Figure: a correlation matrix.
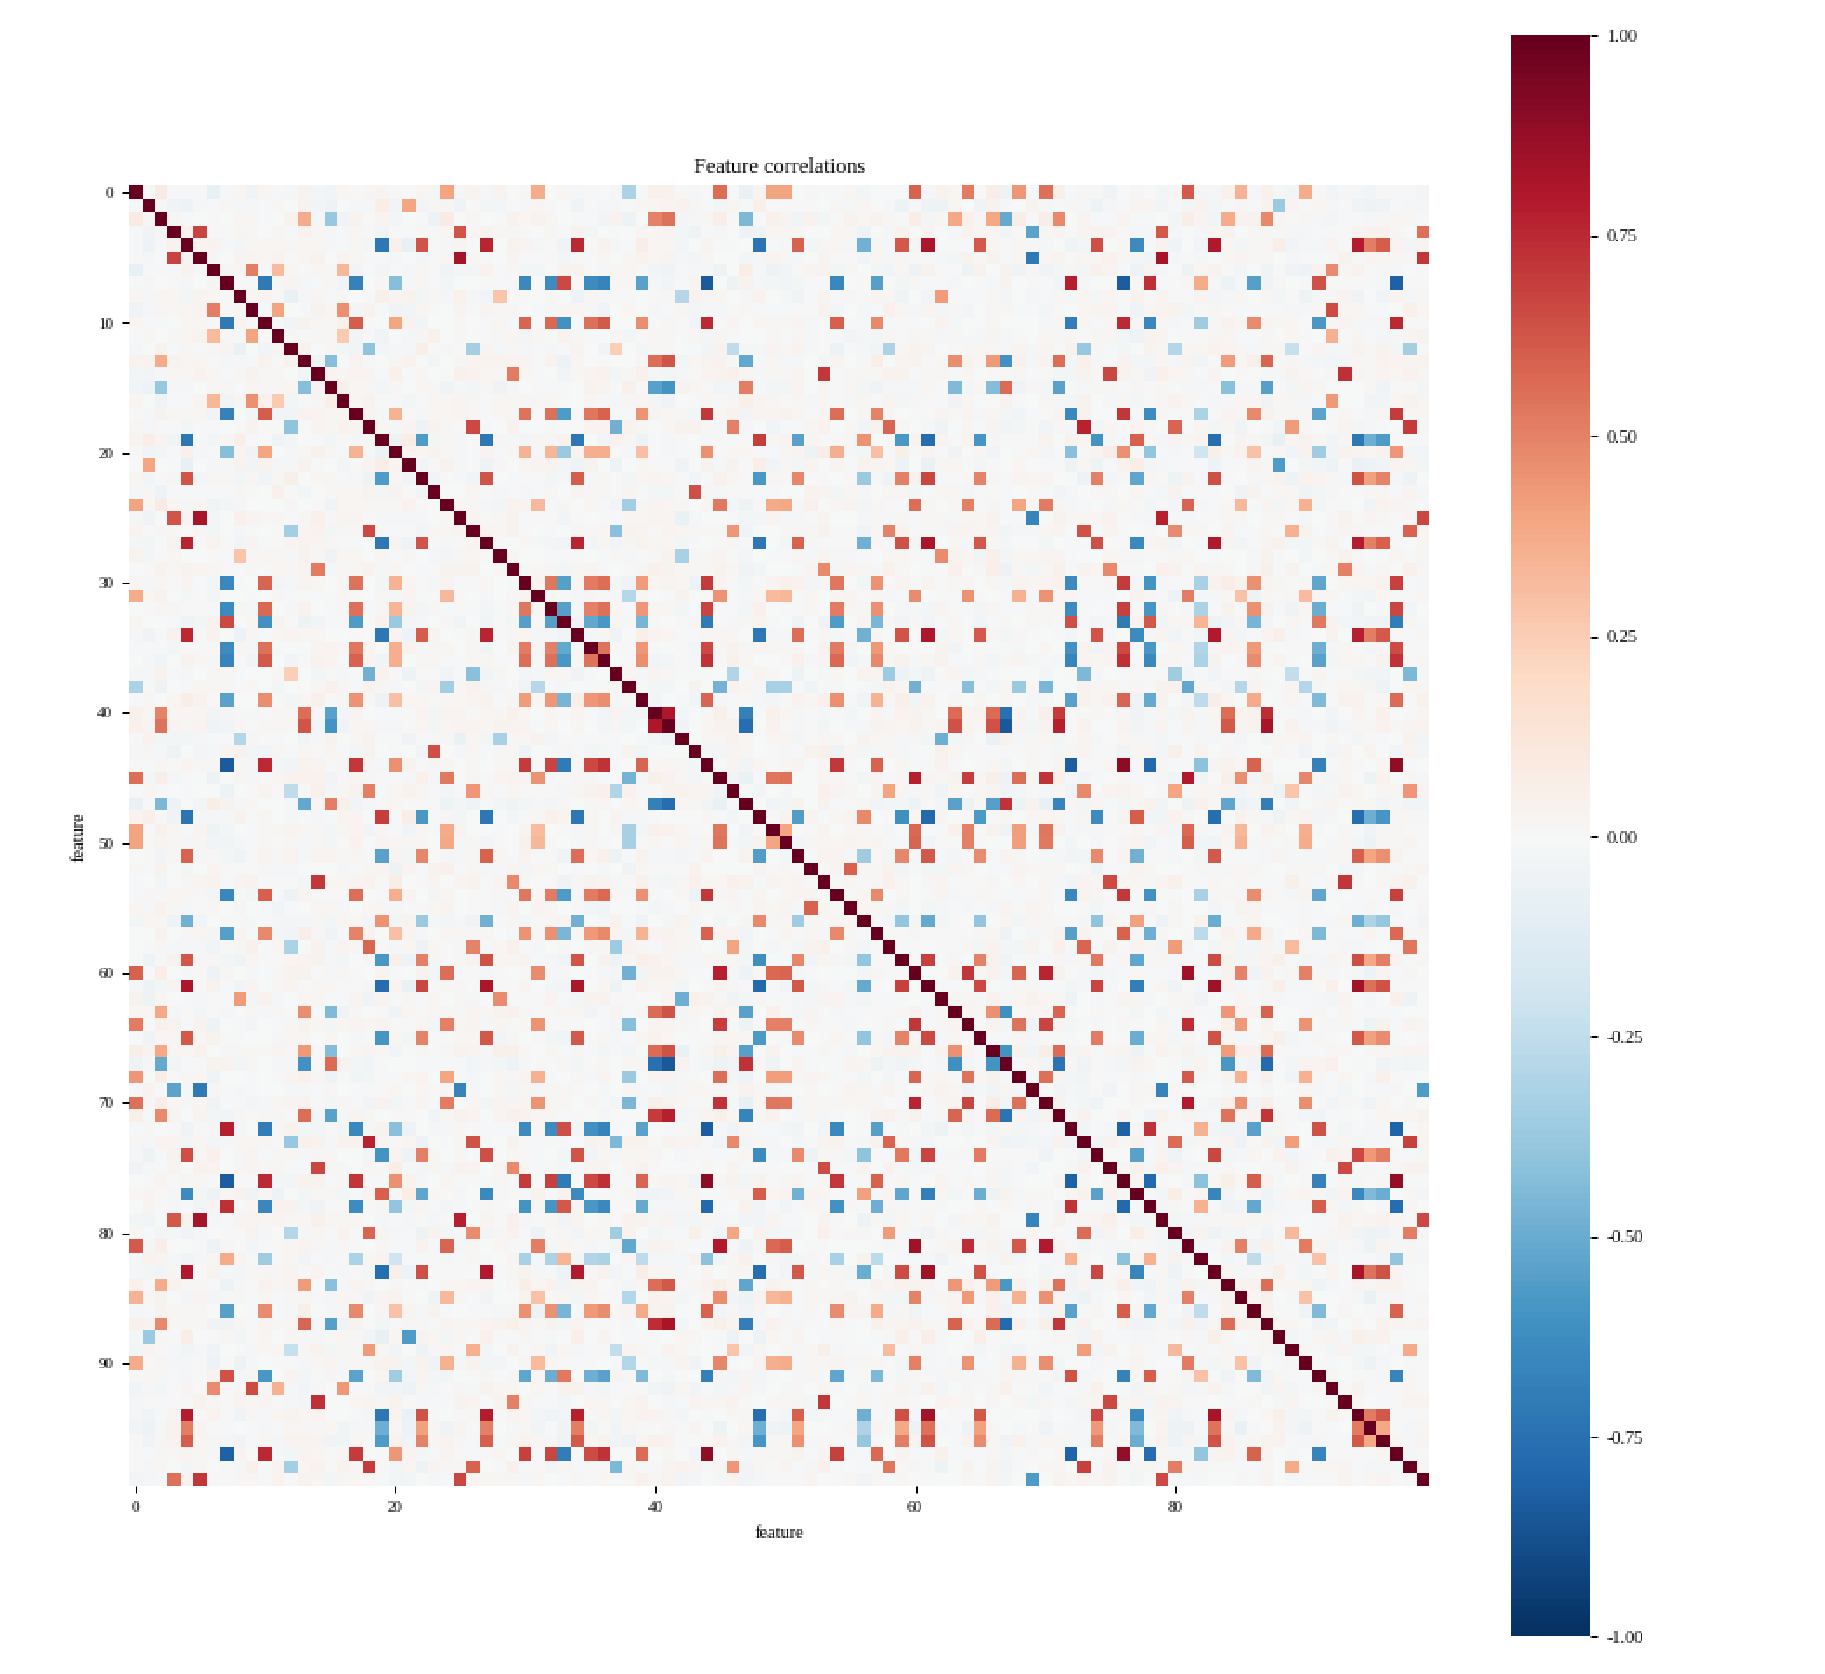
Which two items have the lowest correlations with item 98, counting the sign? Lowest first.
37, 12
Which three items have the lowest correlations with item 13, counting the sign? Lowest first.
67, 47, 15
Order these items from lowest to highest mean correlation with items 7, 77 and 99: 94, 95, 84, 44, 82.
44, 94, 95, 84, 82
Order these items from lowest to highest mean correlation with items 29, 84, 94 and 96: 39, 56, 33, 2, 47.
56, 47, 33, 39, 2
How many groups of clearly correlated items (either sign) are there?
12
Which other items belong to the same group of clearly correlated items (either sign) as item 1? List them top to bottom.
21, 88
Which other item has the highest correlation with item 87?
41
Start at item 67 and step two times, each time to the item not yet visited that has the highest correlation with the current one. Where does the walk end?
15
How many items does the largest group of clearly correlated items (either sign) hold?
20
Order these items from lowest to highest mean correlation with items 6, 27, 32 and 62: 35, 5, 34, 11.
5, 11, 35, 34
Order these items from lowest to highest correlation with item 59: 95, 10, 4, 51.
10, 95, 51, 4
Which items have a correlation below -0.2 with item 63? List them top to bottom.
15, 47, 67
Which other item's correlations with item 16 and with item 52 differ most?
55
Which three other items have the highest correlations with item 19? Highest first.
48, 77, 56
